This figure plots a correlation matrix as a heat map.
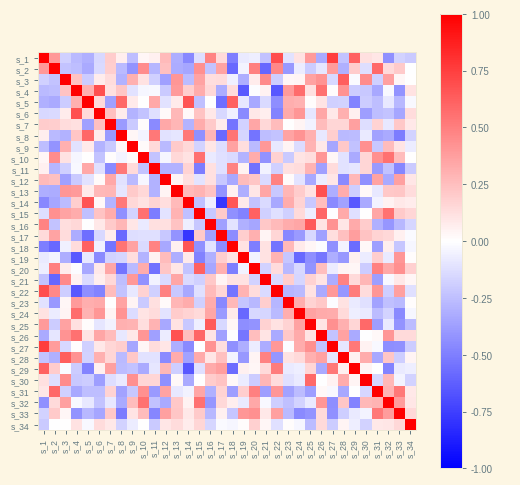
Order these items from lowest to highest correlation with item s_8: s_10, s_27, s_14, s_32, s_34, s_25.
s_32, s_34, s_10, s_27, s_25, s_14
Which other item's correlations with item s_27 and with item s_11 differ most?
s_18
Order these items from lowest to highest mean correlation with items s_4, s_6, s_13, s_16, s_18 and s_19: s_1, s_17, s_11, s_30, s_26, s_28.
s_17, s_1, s_30, s_11, s_28, s_26
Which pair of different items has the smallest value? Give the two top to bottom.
s_14, s_17
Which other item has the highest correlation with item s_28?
s_3
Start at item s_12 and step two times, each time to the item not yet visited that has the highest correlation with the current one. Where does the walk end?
s_1
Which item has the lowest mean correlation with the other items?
s_19
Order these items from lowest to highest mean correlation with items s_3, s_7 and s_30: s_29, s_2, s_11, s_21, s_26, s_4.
s_11, s_2, s_4, s_29, s_26, s_21
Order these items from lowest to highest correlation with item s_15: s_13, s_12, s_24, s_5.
s_5, s_12, s_24, s_13
